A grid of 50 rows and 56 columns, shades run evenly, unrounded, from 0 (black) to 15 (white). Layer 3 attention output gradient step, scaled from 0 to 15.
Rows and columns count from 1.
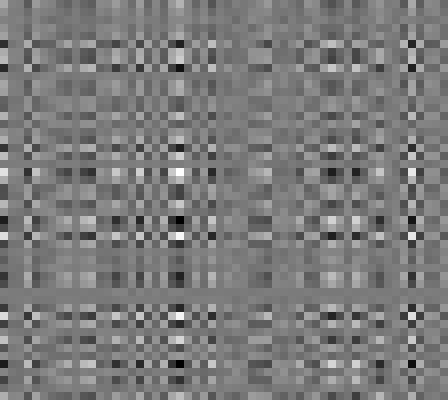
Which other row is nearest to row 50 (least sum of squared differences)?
7
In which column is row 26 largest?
23
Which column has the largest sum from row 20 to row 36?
45
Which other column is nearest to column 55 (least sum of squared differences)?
6
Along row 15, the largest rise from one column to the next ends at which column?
52
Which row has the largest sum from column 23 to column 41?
22
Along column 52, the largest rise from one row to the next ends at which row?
40
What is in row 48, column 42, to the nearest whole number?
10
